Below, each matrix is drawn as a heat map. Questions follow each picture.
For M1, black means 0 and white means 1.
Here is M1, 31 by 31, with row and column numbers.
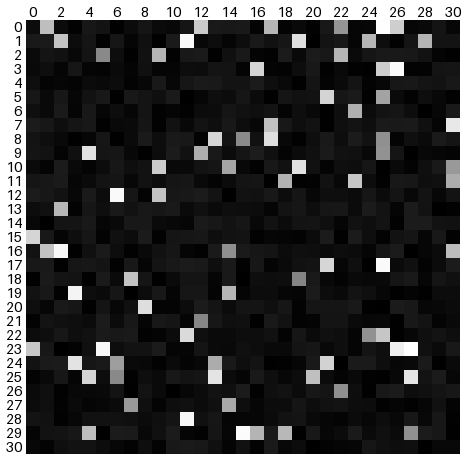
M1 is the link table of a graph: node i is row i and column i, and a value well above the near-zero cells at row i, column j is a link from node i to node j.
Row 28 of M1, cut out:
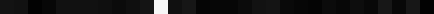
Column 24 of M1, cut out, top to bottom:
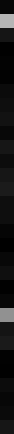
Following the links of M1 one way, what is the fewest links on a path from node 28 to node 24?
5
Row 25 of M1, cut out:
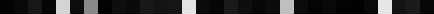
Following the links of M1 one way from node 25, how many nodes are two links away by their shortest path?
5
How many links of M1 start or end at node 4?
3
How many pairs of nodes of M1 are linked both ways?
1
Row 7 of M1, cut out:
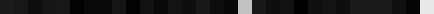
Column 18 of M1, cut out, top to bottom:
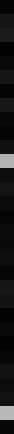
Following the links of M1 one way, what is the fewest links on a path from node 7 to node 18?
7
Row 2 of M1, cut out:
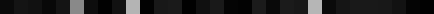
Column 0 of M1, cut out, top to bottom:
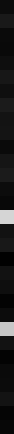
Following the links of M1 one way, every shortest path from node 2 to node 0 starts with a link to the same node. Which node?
node 22
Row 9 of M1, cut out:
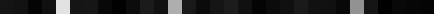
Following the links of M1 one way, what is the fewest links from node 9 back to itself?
2
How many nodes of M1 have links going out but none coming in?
2
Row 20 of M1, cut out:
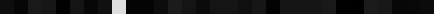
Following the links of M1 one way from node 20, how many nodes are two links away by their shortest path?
4
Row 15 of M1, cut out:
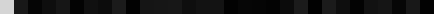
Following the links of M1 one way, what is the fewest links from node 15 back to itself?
5
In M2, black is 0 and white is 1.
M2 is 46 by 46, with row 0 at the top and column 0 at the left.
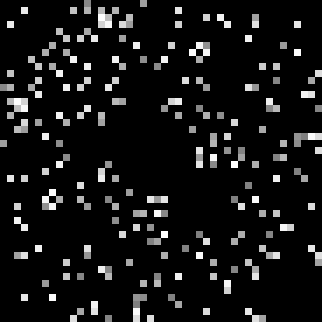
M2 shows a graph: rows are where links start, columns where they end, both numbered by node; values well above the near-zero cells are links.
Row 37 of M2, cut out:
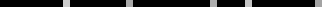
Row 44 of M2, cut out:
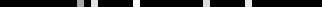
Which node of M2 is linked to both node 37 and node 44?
node 35
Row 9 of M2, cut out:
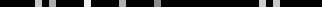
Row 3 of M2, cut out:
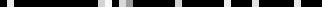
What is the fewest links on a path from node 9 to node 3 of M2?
2
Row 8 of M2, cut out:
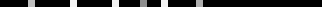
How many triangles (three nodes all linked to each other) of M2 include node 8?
1
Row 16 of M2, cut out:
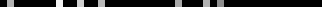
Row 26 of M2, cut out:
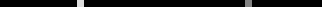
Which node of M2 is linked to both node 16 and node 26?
node 11
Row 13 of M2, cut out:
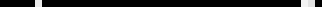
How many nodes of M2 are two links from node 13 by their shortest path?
7
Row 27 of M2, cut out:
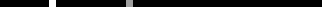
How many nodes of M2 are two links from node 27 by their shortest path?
7
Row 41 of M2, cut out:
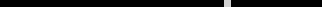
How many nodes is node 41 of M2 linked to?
1
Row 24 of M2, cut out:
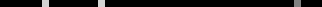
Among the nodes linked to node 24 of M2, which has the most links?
node 14
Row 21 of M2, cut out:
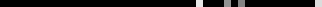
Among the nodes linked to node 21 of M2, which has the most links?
node 28
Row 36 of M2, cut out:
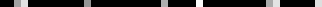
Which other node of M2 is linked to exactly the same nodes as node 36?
node 15
